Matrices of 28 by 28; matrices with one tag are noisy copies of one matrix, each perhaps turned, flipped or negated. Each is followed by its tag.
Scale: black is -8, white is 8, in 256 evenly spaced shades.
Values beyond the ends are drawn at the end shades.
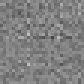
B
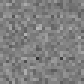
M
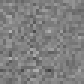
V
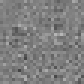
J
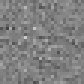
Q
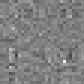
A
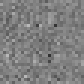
J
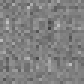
J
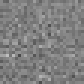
Q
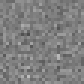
J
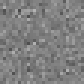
A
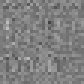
J
